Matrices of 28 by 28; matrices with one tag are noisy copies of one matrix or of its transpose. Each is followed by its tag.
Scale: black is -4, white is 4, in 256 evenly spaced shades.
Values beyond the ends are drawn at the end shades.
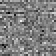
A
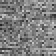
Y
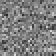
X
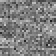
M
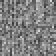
A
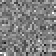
X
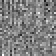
A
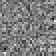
X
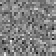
X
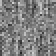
M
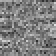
M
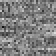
M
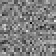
X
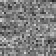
M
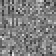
A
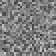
X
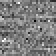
M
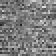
Y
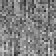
Y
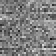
Y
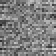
Y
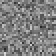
X
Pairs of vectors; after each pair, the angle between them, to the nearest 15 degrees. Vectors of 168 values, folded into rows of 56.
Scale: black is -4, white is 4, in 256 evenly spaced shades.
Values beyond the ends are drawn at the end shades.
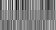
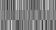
135 degrees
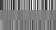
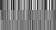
30 degrees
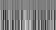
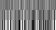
75 degrees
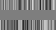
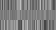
150 degrees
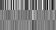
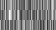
105 degrees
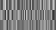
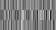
120 degrees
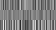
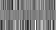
60 degrees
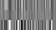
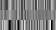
150 degrees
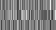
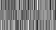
135 degrees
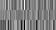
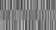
135 degrees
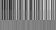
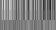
165 degrees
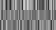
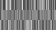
150 degrees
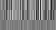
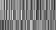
60 degrees
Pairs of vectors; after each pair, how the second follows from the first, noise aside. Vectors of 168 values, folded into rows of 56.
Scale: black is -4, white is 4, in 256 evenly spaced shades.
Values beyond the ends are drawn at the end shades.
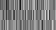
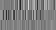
partly zeroed.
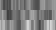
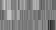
negated, partly zeroed.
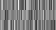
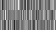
sign-scrambled.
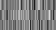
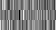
wrapped around, negated.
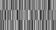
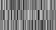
sign-scrambled.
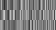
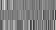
negated, partly zeroed.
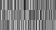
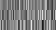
wrapped around.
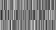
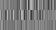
wrapped around, negated, partly zeroed.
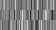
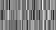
wrapped around, negated.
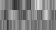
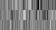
negated, partly zeroed.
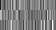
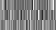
wrapped around.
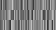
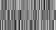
wrapped around.
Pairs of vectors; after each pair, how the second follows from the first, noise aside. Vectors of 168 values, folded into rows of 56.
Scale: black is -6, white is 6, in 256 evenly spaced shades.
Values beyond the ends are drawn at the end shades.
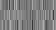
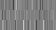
wrapped around, negated, partly zeroed.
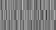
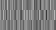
copied.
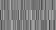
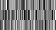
reversed, negated, scaled up.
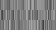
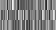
reversed, negated, scaled up.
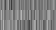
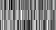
scaled up.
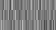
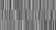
copied.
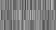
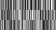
scaled up.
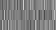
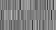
reversed, negated.
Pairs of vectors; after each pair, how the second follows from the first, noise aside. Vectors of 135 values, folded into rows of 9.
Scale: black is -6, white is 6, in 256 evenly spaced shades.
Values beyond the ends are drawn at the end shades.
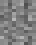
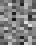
negated, scaled up.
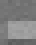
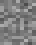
shuffled.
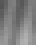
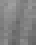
reversed, shrunk.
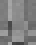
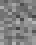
shuffled.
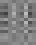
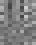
wrapped around, negated.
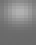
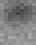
negated.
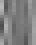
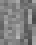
wrapped around, negated.
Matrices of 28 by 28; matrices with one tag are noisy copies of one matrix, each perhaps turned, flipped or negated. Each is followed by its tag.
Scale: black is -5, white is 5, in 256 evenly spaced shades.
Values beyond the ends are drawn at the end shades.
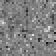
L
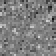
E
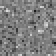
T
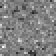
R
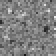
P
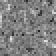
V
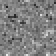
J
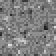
P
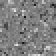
V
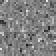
L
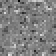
V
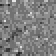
E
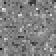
R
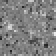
P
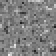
V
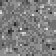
T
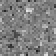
P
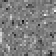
V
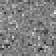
T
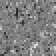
J
